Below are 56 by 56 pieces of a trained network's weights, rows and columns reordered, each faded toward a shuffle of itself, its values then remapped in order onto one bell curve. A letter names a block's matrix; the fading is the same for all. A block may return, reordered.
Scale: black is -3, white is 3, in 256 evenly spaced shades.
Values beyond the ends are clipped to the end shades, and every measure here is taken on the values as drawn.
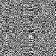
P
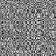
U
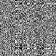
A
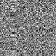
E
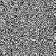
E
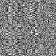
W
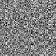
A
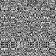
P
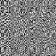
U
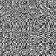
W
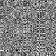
U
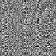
U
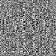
A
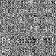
A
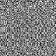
U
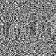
E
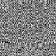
U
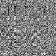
P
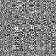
P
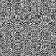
U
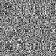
E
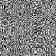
E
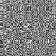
U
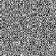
A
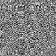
E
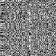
W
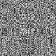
E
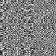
W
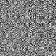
E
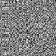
E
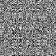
P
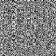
A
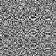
P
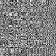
A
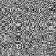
W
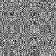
U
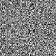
A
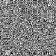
E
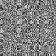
U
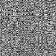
A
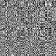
U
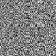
E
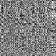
W
